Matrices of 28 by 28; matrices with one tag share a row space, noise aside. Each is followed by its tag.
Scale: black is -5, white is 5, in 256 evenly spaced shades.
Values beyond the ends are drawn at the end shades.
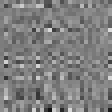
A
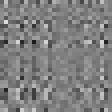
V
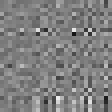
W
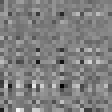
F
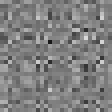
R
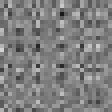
F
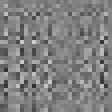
V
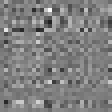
A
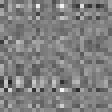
F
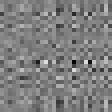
W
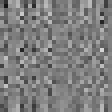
V
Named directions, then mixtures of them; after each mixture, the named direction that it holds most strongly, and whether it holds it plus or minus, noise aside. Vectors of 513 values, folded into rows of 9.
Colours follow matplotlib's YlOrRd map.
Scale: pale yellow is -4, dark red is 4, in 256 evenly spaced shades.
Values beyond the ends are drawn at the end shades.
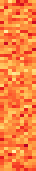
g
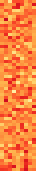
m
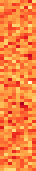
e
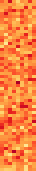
e, plus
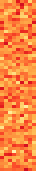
g, plus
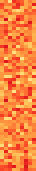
m, plus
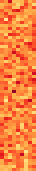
m, minus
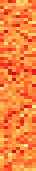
g, minus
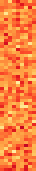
e, minus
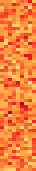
e, plus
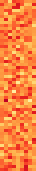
m, plus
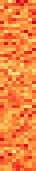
g, plus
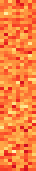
e, minus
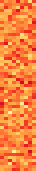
e, minus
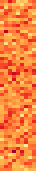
g, minus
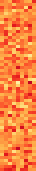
e, minus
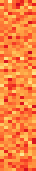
m, plus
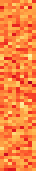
e, minus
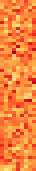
m, minus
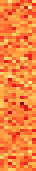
e, plus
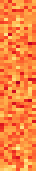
m, minus
